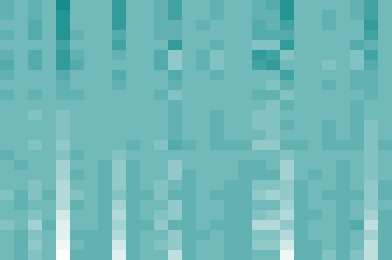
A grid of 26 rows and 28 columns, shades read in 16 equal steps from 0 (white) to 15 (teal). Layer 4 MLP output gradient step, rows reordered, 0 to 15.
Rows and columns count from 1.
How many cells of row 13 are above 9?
5
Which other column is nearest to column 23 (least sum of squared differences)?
7
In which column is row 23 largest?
26
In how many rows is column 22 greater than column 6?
6
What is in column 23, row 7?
9
